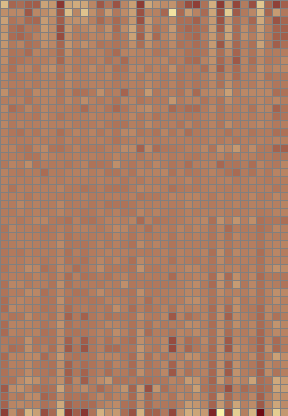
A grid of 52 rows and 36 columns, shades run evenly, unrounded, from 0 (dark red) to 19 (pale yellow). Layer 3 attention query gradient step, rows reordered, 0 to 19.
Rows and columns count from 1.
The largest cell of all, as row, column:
52, 28
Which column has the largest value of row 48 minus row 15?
35
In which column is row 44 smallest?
22
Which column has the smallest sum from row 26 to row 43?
33
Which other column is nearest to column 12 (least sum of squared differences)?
7
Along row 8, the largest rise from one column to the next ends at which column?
31
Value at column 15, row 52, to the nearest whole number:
12
